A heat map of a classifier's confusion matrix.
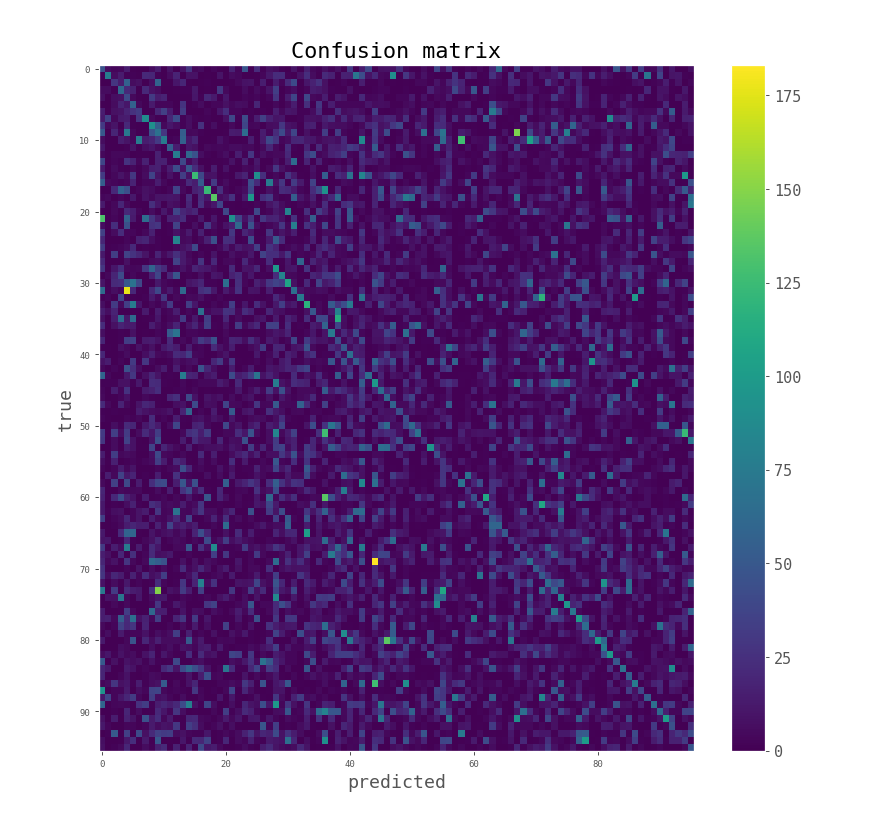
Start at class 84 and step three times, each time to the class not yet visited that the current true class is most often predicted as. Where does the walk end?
73
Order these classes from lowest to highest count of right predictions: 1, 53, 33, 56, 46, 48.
56, 48, 46, 1, 53, 33
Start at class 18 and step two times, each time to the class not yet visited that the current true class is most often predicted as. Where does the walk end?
12
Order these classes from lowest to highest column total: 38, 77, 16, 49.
16, 77, 49, 38
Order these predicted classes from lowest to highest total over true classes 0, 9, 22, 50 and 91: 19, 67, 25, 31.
19, 25, 31, 67
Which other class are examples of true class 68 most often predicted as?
37
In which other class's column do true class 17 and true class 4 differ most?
36
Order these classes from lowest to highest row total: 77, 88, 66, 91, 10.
66, 88, 91, 77, 10
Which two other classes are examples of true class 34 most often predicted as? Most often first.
38, 16
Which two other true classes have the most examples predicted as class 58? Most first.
10, 93
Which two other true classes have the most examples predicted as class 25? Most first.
15, 43
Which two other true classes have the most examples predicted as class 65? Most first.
33, 25
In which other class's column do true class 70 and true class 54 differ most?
75
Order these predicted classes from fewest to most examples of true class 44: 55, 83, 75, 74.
83, 55, 74, 75
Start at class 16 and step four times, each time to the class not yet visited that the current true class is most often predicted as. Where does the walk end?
61
